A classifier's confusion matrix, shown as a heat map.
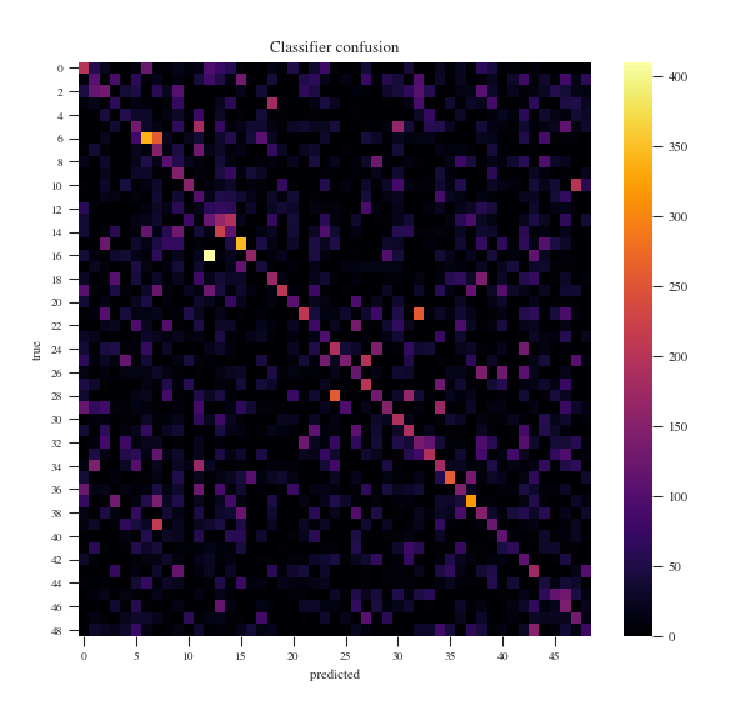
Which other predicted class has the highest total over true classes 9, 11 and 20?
14
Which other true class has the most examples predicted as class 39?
3
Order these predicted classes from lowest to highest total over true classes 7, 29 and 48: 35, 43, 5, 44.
44, 35, 5, 43
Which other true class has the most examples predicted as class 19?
10
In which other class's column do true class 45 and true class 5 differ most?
11
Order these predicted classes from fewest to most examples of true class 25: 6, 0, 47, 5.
5, 6, 0, 47
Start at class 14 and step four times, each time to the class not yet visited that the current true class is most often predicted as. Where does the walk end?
34
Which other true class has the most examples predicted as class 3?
37
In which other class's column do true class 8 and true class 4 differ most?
28
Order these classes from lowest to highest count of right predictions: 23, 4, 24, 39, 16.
4, 23, 39, 16, 24
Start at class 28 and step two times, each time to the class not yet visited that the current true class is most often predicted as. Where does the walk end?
42
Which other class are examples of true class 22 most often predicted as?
26
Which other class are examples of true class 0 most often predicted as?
6
